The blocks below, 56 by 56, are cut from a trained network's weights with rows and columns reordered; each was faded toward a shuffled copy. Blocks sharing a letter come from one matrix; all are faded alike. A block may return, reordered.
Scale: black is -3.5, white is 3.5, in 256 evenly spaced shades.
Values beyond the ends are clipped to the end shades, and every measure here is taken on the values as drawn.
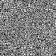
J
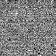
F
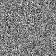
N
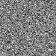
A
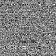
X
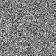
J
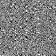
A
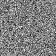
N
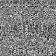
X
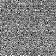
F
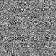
X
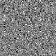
A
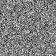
N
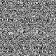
X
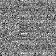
F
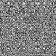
F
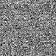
F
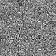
J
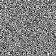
J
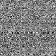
X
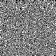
A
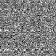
F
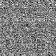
F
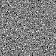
A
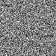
N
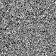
N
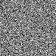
N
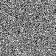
N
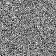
N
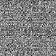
F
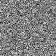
N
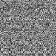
X
